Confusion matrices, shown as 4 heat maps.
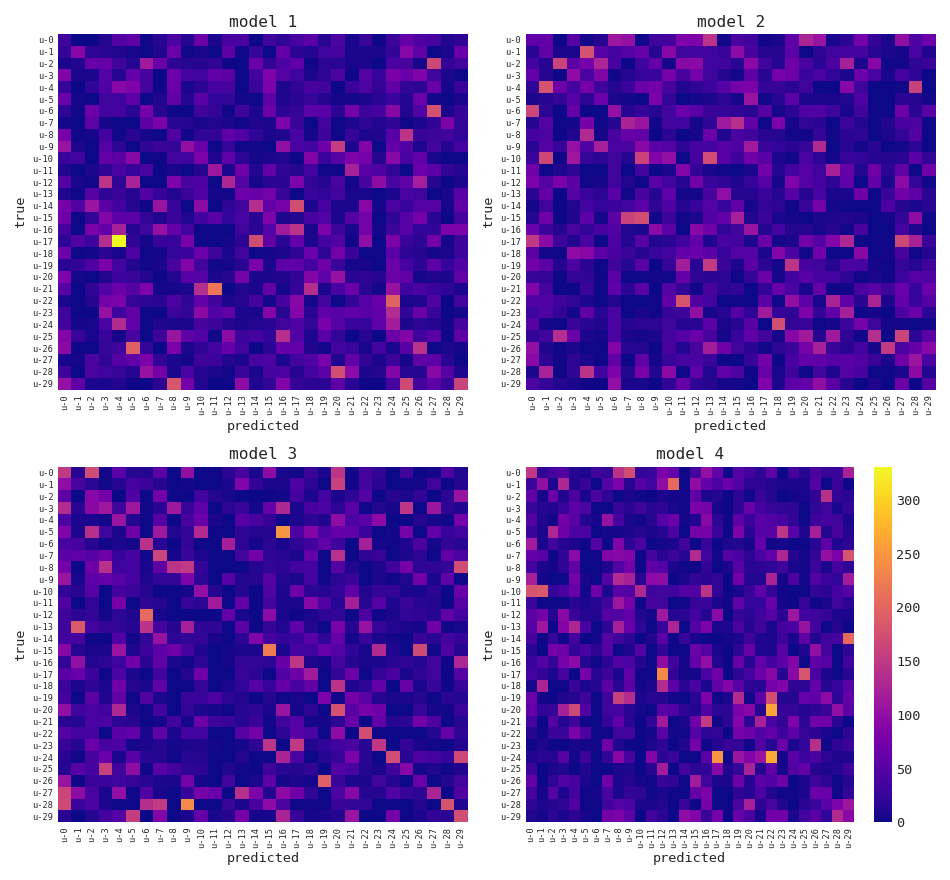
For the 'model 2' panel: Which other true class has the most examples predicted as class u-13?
u-10
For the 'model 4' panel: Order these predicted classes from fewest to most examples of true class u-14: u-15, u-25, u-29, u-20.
u-15, u-20, u-25, u-29
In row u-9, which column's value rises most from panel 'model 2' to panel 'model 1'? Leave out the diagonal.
u-20
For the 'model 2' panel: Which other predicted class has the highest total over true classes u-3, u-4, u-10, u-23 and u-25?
u-1
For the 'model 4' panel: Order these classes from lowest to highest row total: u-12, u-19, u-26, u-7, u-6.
u-6, u-26, u-12, u-19, u-7
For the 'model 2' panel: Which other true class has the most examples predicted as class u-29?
u-26
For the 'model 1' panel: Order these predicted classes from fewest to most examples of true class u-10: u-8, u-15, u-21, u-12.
u-15, u-8, u-12, u-21
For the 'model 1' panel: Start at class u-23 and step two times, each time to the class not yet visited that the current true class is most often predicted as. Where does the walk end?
u-4
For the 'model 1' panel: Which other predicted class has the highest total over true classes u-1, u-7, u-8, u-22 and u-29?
u-25
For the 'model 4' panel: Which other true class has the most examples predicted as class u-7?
u-4
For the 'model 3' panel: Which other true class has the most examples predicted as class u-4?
u-20
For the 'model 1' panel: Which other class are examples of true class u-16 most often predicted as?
u-17
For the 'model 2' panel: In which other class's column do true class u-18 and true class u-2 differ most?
u-23
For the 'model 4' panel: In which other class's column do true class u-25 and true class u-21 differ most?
u-16
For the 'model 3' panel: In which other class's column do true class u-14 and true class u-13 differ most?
u-1
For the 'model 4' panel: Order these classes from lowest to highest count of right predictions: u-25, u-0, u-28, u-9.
u-25, u-28, u-9, u-0
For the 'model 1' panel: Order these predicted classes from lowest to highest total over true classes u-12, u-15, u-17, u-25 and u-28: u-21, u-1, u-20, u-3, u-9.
u-1, u-21, u-9, u-20, u-3
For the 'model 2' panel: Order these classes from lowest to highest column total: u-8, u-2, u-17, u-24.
u-2, u-24, u-17, u-8
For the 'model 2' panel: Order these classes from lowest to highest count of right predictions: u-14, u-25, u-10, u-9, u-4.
u-14, u-9, u-4, u-10, u-25
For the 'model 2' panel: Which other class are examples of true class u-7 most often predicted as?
u-15
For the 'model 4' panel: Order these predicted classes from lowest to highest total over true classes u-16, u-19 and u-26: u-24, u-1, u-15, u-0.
u-1, u-24, u-0, u-15
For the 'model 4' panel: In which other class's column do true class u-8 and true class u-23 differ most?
u-26
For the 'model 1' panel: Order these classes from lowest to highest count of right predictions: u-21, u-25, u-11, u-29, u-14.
u-21, u-25, u-11, u-14, u-29
